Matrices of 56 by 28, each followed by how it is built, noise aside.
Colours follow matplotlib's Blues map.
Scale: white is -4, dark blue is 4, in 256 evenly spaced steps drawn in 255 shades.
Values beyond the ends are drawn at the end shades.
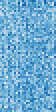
blocks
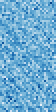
Toeplitz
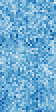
smooth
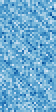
Toeplitz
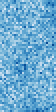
smooth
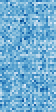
blocks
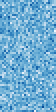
noise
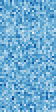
blocks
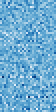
uneven rows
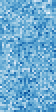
smooth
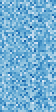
repeating rows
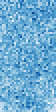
smooth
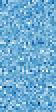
uneven rows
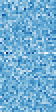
uneven rows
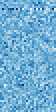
uneven rows
